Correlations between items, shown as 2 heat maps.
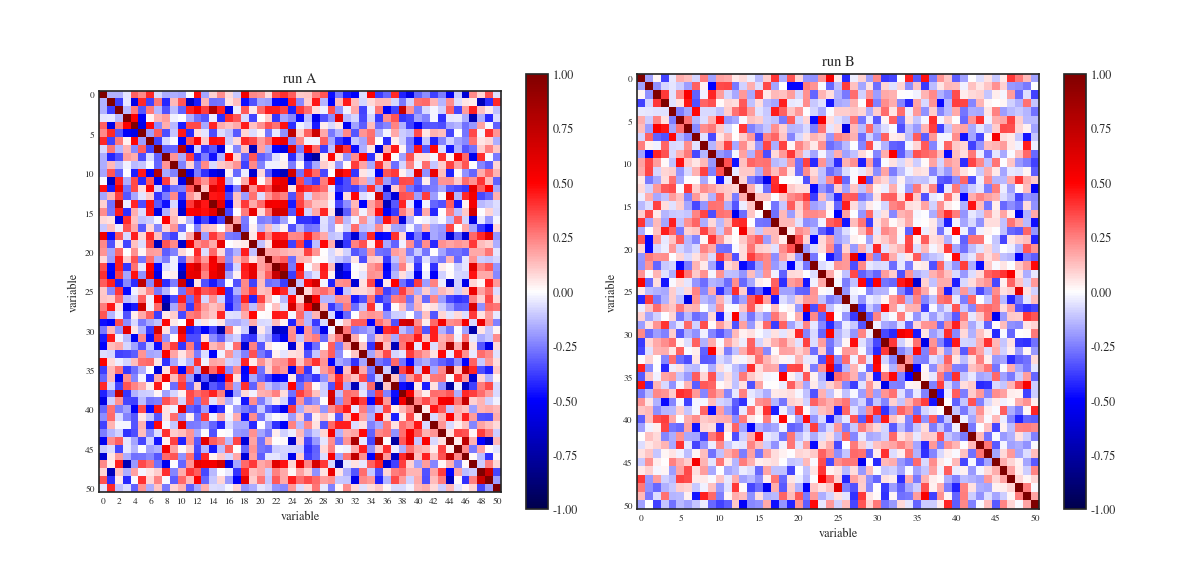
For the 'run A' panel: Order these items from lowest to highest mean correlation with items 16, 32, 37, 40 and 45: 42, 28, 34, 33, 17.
34, 28, 17, 42, 33
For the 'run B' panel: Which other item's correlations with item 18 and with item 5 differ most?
23
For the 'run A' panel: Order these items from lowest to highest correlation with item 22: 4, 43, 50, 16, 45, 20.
16, 50, 45, 43, 20, 4
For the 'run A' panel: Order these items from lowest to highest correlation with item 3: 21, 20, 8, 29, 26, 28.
28, 29, 26, 20, 21, 8
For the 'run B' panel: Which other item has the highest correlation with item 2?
6
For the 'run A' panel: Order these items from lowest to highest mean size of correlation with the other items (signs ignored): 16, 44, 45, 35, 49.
45, 16, 49, 44, 35
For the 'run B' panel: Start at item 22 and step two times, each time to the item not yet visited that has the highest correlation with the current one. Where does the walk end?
39
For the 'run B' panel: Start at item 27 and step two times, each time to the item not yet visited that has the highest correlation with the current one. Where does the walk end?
40
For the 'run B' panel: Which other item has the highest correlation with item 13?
18
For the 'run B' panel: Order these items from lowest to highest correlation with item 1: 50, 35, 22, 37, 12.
12, 37, 50, 35, 22
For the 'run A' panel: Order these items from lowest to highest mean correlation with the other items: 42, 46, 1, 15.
1, 42, 46, 15
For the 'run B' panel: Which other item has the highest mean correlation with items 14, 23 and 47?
5
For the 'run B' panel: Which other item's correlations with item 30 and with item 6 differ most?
33
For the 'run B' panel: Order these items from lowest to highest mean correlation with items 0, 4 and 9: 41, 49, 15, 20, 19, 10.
41, 10, 15, 49, 20, 19
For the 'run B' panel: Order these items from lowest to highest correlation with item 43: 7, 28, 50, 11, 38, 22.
22, 7, 38, 11, 50, 28
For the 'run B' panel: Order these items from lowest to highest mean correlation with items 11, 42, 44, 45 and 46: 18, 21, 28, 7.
28, 18, 21, 7
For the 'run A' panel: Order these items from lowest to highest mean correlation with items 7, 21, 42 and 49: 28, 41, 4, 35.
35, 41, 28, 4
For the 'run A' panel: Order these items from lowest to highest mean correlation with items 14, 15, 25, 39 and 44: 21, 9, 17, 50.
50, 17, 9, 21
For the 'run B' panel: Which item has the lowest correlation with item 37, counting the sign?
38
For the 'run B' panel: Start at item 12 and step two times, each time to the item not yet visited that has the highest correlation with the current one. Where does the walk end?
24
